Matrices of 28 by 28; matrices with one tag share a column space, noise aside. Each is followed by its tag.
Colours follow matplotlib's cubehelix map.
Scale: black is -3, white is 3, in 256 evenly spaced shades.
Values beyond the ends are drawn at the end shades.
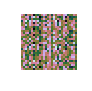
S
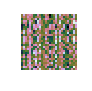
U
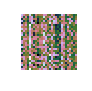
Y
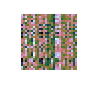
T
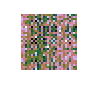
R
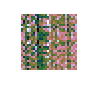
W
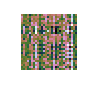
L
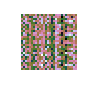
Y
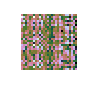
S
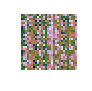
S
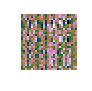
U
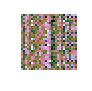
S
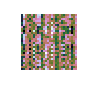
L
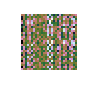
W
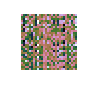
W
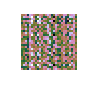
Y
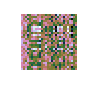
R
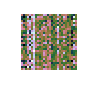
S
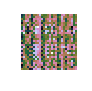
L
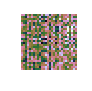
R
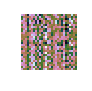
W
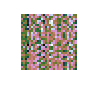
W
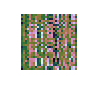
T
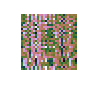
T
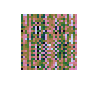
L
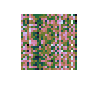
W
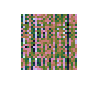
T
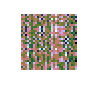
R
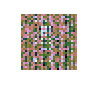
R
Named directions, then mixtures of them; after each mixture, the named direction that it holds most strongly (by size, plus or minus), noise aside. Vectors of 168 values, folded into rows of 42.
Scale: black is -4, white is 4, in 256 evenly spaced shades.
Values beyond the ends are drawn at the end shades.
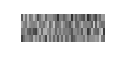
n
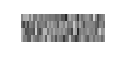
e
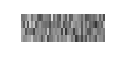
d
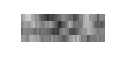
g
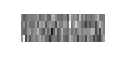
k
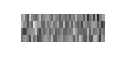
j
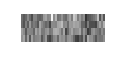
d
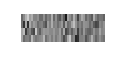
e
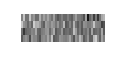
j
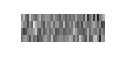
j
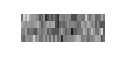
g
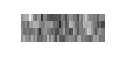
g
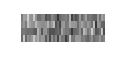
n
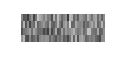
d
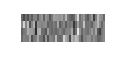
e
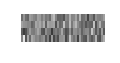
k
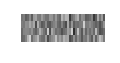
e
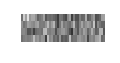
n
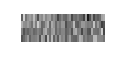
n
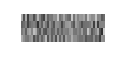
n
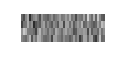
j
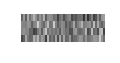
n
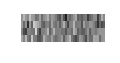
j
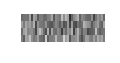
e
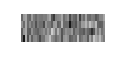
k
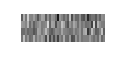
n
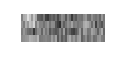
g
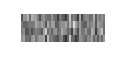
e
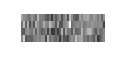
d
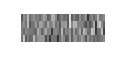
k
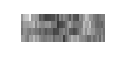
g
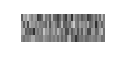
d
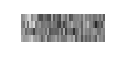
d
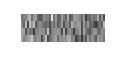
d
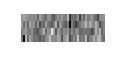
k
